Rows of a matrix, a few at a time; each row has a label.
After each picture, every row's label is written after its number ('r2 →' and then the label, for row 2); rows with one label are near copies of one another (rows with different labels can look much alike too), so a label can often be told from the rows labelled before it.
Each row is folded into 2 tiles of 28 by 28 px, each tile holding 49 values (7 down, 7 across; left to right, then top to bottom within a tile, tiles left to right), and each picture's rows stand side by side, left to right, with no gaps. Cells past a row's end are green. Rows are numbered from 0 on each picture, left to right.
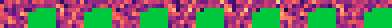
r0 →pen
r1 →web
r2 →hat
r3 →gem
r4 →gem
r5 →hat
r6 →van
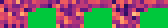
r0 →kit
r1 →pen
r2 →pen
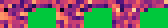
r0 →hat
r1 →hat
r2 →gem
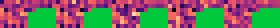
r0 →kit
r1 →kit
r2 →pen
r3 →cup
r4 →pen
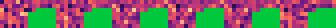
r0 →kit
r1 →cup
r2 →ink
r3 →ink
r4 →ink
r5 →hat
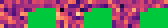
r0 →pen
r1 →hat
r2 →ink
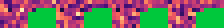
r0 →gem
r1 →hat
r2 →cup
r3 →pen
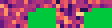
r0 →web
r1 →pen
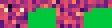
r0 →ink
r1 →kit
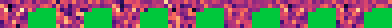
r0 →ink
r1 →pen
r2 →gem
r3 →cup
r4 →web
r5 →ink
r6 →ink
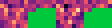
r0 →web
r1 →ink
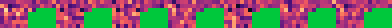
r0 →van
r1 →cup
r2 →kit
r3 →web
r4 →cup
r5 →gem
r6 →van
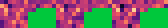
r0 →web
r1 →ink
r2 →ink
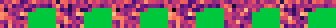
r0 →hat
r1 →pen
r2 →hat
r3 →hat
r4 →ink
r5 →pen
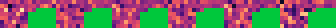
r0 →ink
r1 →cup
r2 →web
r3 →pen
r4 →web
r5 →pen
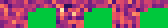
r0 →web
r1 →van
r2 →kit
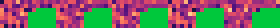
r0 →kit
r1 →hat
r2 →pen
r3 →kit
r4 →gem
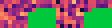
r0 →hat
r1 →kit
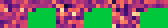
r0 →gem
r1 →van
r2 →pen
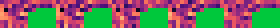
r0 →hat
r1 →hat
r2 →cup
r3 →hat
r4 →hat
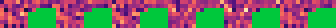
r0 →kit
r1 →hat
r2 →pen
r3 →gem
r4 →gem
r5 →kit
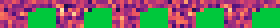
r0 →hat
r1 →van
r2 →cup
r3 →kit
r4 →van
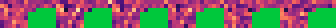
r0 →web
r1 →gem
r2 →gem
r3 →ink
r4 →cup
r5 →hat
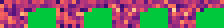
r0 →pen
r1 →kit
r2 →ink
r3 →van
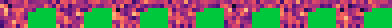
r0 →web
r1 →pen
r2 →hat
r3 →kit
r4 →ink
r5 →kit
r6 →cup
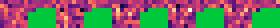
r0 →web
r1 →cup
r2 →van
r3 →ink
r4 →gem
